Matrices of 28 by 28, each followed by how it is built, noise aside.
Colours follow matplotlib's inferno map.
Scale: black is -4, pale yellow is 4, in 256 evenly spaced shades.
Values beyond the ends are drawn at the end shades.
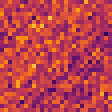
Hankel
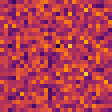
repeating rows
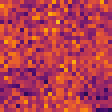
smooth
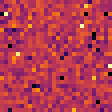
sparse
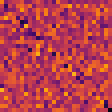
diagonal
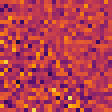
lower triangular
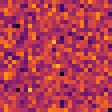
repeating rows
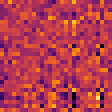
low rank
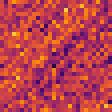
Hankel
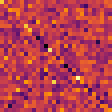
diagonal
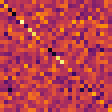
diagonal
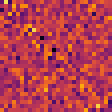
banded
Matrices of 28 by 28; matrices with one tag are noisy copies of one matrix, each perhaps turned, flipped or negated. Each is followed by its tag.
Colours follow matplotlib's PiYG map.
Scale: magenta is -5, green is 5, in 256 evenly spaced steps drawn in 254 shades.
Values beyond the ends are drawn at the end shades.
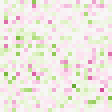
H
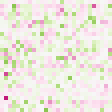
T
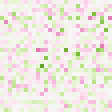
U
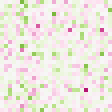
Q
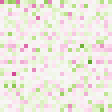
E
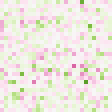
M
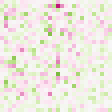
T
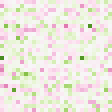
Q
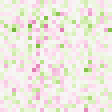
M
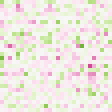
H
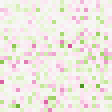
T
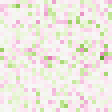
T
